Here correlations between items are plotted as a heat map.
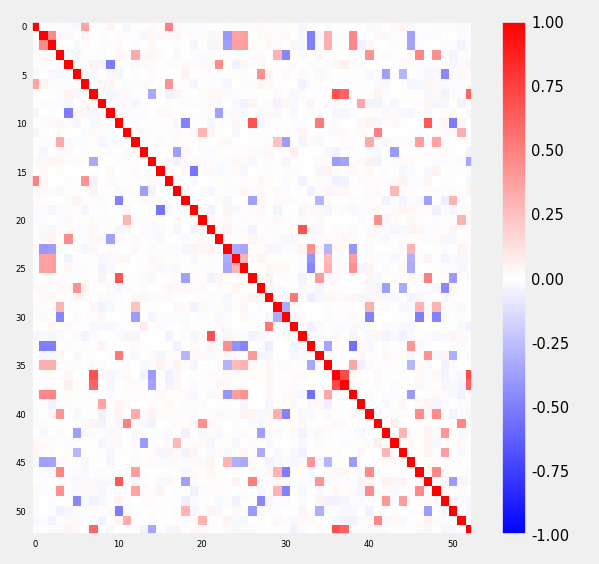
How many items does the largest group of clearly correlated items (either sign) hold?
9
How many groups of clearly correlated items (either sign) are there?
13
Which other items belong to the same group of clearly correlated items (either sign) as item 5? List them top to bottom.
27, 42, 44, 49
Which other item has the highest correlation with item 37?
36
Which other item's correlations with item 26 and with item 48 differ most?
10
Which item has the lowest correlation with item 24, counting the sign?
33
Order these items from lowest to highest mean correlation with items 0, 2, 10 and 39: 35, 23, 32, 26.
23, 32, 35, 26
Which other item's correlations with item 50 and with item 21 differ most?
32
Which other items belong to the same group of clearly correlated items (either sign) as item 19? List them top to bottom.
15
